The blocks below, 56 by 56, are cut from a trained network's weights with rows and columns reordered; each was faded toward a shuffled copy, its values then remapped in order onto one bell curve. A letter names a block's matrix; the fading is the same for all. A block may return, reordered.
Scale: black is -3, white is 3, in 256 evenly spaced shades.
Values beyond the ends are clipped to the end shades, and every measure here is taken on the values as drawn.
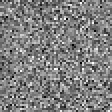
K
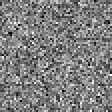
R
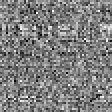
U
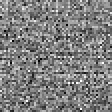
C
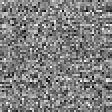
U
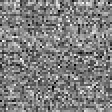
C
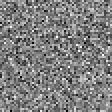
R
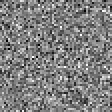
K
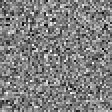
K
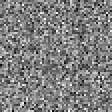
R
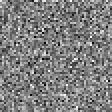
K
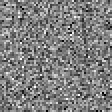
R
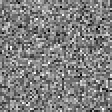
R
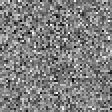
R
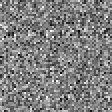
K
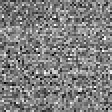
C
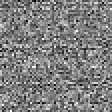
U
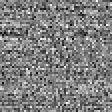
C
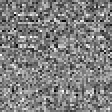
U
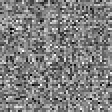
U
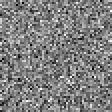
R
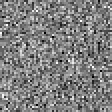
R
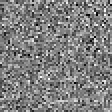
K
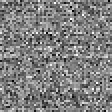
C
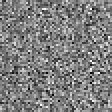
K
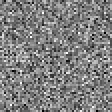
K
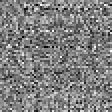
U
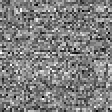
U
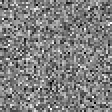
R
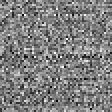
U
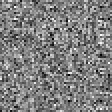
K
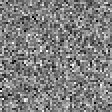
R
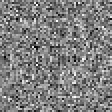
K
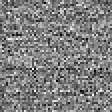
U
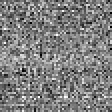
C
